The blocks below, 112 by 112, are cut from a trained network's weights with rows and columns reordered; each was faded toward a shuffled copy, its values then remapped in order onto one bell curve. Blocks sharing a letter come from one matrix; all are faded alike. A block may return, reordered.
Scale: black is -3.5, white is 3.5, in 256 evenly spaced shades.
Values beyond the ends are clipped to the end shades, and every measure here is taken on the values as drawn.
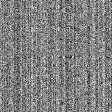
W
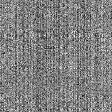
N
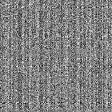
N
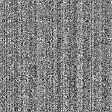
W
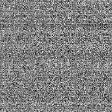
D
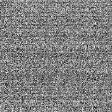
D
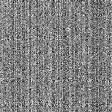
W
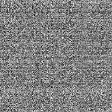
D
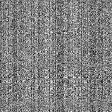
W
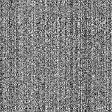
W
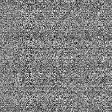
D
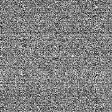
D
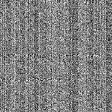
N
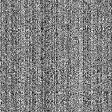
N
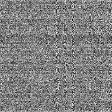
D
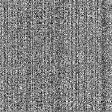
W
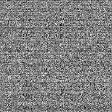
D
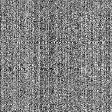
W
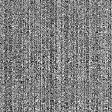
W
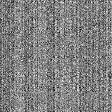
N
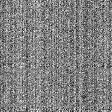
N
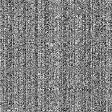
N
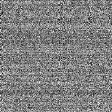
D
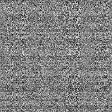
D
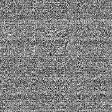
D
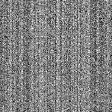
N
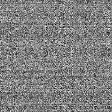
D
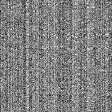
W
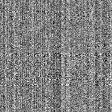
N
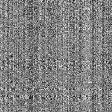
N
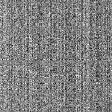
N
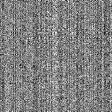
N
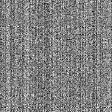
W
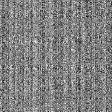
N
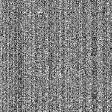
W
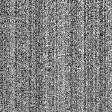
N
